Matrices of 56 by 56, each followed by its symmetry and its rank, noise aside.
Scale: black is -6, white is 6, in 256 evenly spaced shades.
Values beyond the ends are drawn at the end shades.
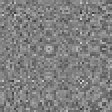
symmetric, rank five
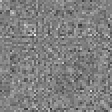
symmetric, rank six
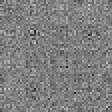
symmetric, rank seven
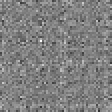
symmetric, rank six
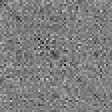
symmetric, rank seven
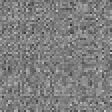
no symmetry, rank seven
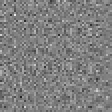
no symmetry, rank six
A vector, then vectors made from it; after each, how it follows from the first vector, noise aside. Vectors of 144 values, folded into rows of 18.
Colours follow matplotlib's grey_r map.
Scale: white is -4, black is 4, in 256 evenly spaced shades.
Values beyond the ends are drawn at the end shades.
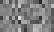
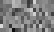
reversed.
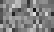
reversed.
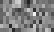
reversed.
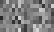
copied.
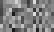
reversed.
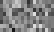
reversed.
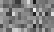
reversed, negated.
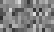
reversed.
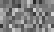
reversed, negated.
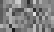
reversed.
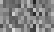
reversed, negated.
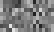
reversed, negated.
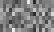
reversed, negated.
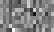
reversed, negated.
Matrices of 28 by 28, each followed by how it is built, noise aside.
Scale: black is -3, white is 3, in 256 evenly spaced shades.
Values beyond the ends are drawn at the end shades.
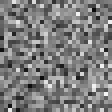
noise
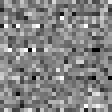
uneven rows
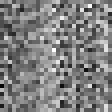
repeating rows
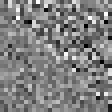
upper triangular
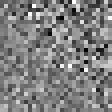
upper triangular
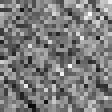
Toeplitz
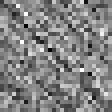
Toeplitz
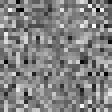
low rank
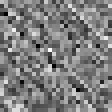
Toeplitz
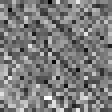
Toeplitz
